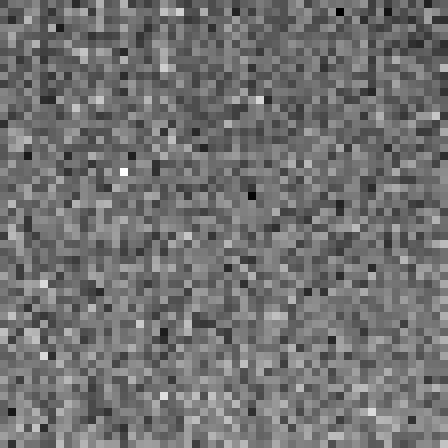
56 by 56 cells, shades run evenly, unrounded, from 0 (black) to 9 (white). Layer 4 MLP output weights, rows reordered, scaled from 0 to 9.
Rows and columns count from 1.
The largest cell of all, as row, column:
22, 16
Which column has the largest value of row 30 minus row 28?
24
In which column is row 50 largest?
21
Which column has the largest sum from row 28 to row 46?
56
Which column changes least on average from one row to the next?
15
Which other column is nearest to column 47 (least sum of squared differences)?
28
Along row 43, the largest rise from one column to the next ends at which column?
43
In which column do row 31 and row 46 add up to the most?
29
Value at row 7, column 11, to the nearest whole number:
7
